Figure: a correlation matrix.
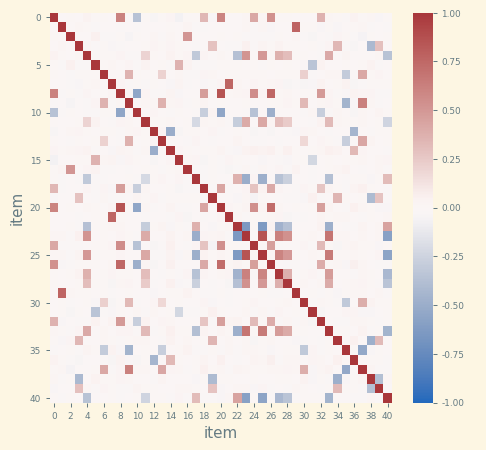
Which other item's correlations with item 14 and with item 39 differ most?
12
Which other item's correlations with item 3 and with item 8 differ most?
20
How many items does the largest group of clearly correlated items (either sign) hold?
10
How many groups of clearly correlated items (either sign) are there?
9
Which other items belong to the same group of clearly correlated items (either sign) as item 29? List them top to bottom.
1
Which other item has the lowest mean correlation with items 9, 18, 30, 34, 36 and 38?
35
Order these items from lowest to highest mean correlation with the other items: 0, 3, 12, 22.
22, 12, 3, 0
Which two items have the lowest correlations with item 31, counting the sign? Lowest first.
5, 15
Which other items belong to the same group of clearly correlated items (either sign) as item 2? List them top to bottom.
16
